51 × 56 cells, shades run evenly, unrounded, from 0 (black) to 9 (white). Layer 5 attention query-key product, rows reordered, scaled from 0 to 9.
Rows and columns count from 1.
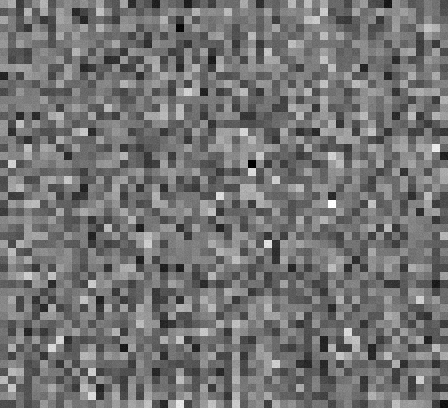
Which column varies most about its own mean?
23
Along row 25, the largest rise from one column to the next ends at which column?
28
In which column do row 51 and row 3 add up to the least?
56
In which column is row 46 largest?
35
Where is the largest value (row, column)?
26, 42
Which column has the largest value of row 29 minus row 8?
14
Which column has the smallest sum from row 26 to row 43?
55
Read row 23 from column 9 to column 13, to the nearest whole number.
7 5 3 3 5
